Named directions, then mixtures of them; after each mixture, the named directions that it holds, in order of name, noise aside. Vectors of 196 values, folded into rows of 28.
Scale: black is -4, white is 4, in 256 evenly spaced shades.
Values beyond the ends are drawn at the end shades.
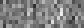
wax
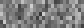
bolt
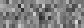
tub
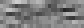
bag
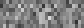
tub.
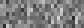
bolt, tub, wax.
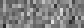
wax.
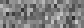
bag, tub, wax.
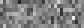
bag, bolt, wax.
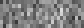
wax.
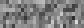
bag, tub, wax.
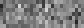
bolt, tub.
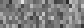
bolt, tub.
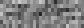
bag, bolt.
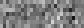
bag, tub, wax.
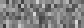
tub.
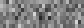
tub.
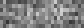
bag, wax.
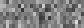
tub.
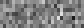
bag, bolt, wax.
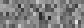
tub.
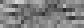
bag.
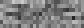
bag, bolt.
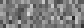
bolt, wax.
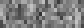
bolt.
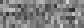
bag, tub, wax.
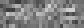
bag, tub.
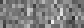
wax.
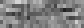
bag.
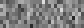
bolt, tub, wax.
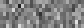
tub.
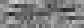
bag.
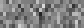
tub.
